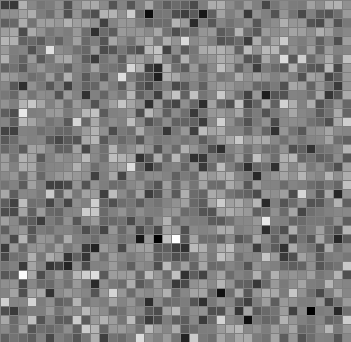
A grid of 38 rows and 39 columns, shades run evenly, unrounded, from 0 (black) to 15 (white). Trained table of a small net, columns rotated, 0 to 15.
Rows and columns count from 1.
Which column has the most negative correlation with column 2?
11
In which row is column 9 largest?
14
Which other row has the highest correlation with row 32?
20
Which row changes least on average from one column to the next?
16
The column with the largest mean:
25
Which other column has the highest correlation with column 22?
19
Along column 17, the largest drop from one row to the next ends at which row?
2
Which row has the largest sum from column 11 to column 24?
5
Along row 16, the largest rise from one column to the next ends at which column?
10
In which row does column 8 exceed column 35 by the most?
35
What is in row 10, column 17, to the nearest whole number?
4
